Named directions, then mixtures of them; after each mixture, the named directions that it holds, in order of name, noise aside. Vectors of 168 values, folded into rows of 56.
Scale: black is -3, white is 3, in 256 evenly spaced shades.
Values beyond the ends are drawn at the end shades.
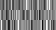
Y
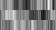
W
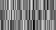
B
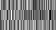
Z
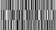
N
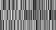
Z.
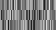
B, N, Y.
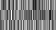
Z.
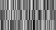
B.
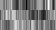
W.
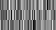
B, Z.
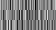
N.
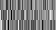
N, Y, Z.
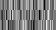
B, Y.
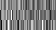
Y, Z.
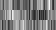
B, W, Y.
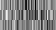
N, W.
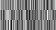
B, N.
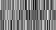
B, N, Z.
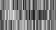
B, W, Z.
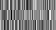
Z.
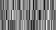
B, Y.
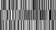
Z.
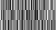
N, Y.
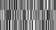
B, N.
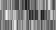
N, W.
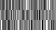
Y.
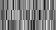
B, Y.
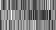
W, Z.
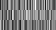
N, Z.
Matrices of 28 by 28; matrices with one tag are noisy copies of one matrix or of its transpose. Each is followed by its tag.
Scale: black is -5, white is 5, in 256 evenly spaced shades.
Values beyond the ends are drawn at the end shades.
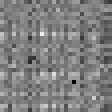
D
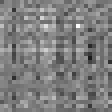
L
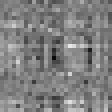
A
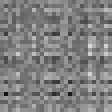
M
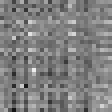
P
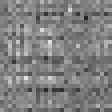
L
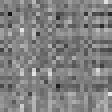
P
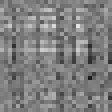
L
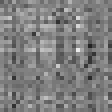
L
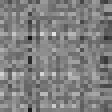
D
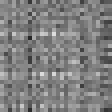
D
